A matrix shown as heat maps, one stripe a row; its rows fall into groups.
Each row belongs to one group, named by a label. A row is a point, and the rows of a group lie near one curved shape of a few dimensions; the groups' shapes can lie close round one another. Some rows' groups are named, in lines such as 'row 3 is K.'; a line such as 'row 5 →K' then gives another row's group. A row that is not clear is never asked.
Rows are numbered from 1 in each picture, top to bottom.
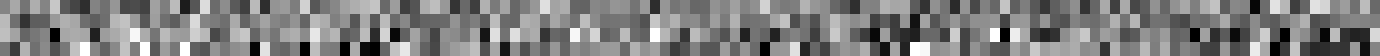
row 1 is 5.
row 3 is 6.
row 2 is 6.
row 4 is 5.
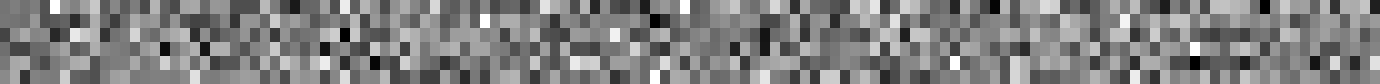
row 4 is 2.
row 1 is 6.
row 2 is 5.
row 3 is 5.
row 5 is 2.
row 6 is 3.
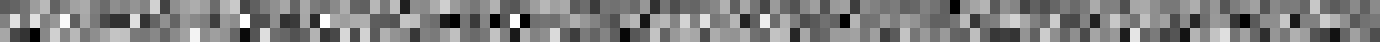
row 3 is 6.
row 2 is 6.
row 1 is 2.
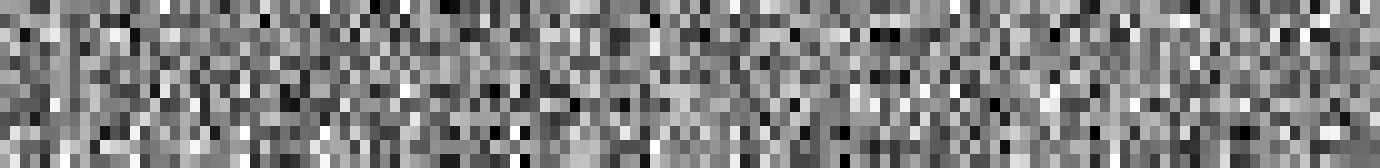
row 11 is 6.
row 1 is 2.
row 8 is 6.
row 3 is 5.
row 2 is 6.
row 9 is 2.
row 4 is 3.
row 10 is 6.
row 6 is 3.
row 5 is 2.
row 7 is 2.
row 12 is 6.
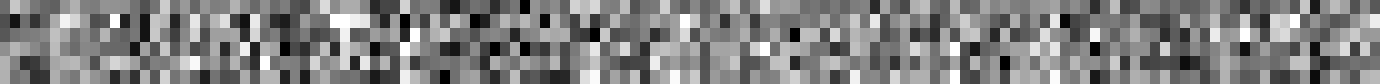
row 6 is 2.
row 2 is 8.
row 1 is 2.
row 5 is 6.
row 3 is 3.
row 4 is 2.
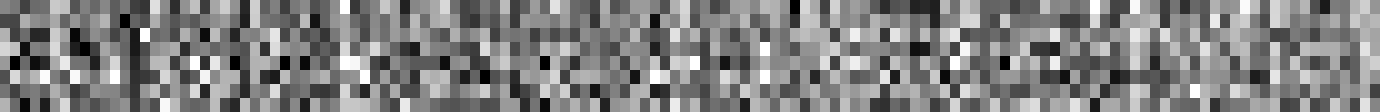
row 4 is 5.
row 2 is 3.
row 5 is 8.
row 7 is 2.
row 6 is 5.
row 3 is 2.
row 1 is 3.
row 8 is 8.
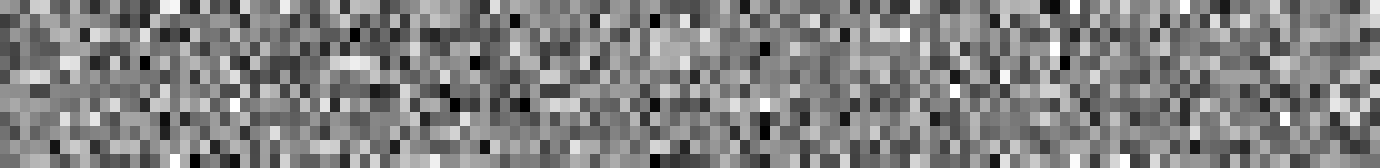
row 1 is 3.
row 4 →2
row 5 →8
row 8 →2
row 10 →2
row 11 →6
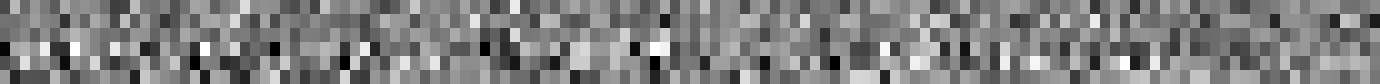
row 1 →6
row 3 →2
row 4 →5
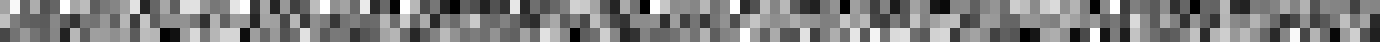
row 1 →6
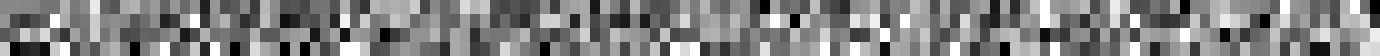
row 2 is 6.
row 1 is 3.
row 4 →8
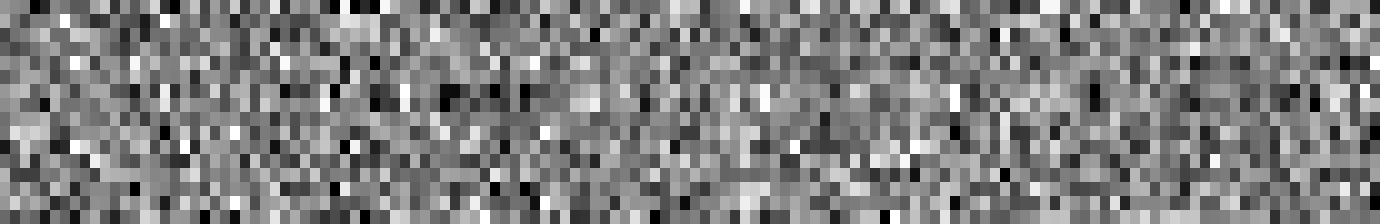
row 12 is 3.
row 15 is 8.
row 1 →3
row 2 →8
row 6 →5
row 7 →2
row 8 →2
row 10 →8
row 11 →5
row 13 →6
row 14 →2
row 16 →5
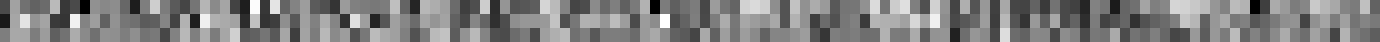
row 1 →5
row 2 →5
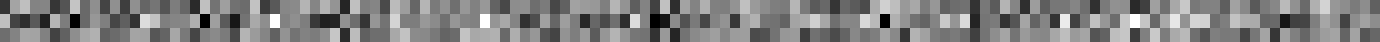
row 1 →5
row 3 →5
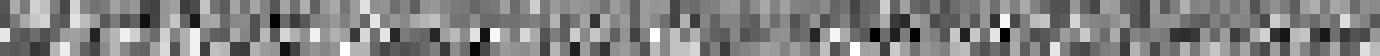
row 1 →5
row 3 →6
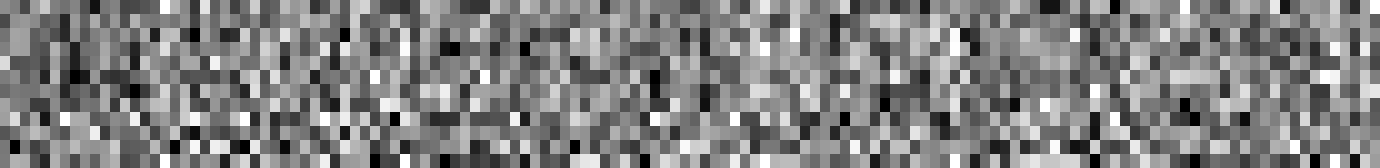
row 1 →3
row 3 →3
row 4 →2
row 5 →8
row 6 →5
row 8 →3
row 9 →6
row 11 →8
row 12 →2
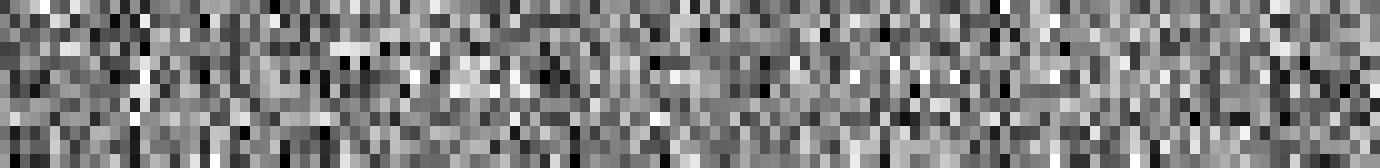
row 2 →2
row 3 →3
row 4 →8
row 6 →2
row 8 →8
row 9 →6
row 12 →8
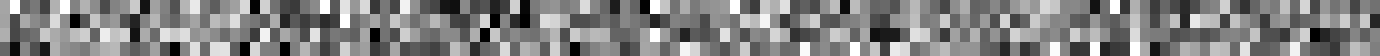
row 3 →5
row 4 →8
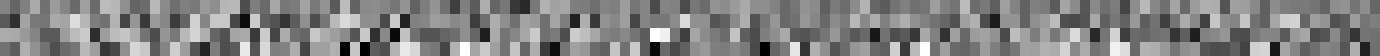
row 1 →2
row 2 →8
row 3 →6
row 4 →5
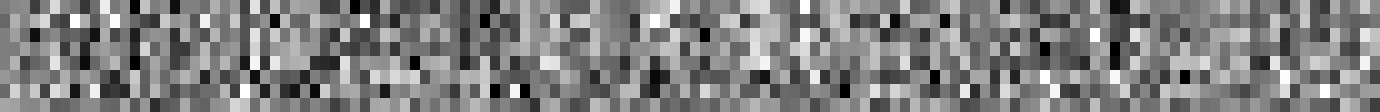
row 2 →5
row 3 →3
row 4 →3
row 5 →5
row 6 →3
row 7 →6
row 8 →8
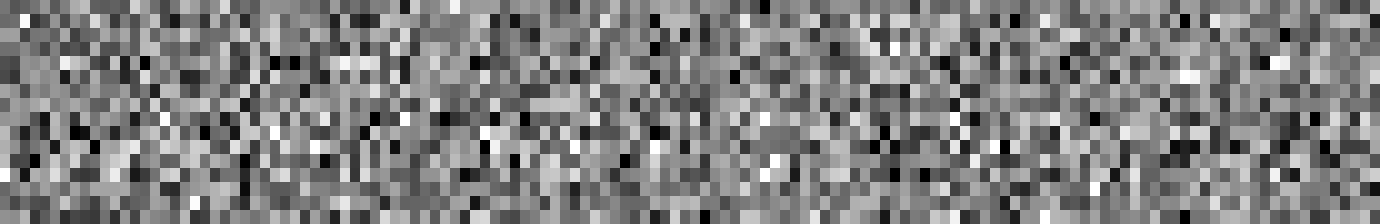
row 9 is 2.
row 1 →2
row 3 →8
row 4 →5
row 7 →8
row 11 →6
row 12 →6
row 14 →8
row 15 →8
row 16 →3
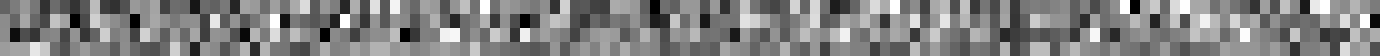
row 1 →5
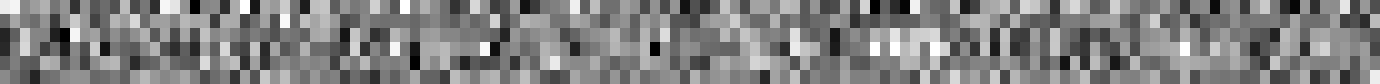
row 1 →8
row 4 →5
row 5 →5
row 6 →2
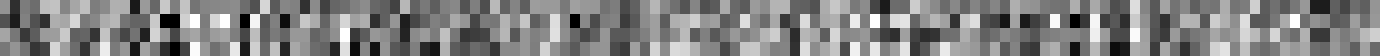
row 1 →5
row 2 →8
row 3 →3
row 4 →3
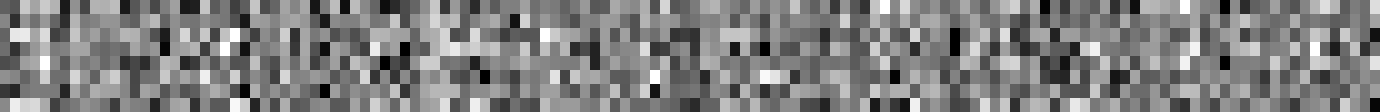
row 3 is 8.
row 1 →3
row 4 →2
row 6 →5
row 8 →8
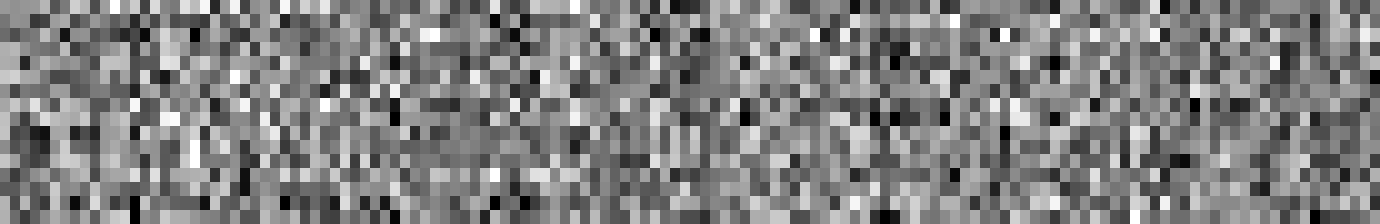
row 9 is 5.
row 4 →8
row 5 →5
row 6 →8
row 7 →2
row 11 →8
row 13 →2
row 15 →2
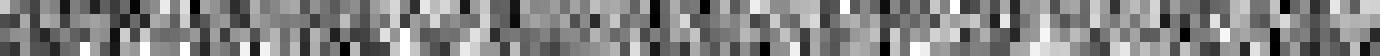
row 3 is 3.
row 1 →3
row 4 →5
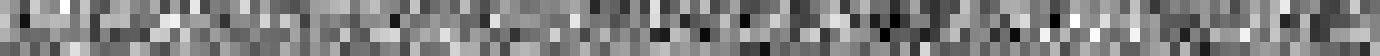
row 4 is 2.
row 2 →5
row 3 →3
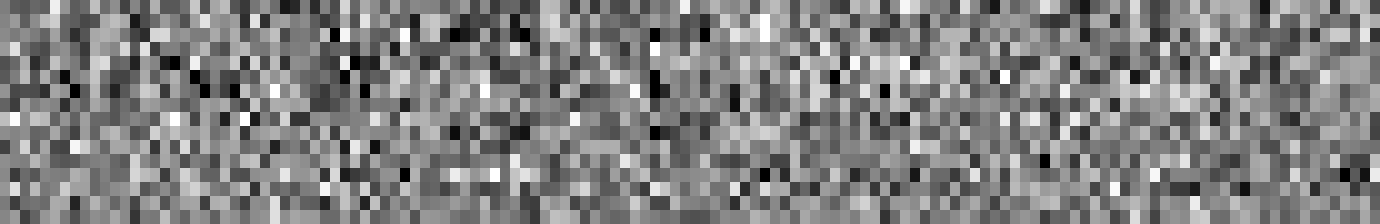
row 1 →6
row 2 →5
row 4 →3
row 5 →3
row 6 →3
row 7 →5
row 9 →8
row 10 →2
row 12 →6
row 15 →2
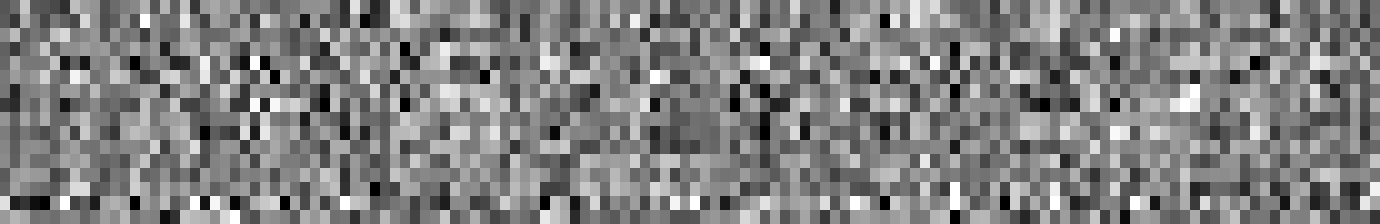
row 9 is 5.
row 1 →5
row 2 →5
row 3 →6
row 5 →5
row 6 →5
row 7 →2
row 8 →6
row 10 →5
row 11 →2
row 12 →2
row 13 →5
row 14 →2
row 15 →8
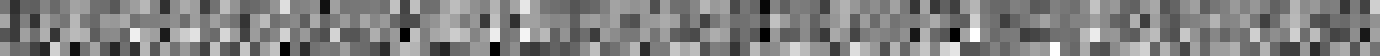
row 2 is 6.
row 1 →2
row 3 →2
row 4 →2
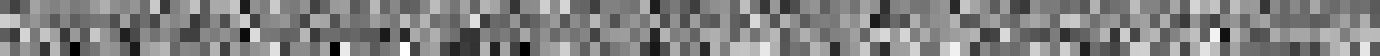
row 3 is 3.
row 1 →2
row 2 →8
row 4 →2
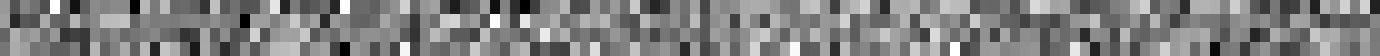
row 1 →2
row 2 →6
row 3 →5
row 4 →3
